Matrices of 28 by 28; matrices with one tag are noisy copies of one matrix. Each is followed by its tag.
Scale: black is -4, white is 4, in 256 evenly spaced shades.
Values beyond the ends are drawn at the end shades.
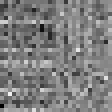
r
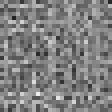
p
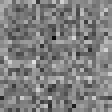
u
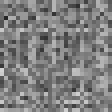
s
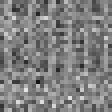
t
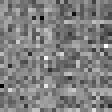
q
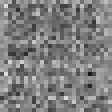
u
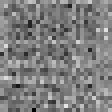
u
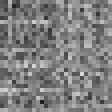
r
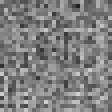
s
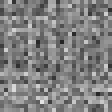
t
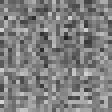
s
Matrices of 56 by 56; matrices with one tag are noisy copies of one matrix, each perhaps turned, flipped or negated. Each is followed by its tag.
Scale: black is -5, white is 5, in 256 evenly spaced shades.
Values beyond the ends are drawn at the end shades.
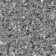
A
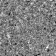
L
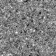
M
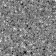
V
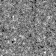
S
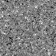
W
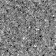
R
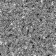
A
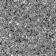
R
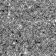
S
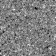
L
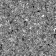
M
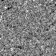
L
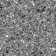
W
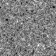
W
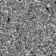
L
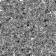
A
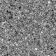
W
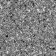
W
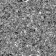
M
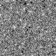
V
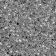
R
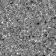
R
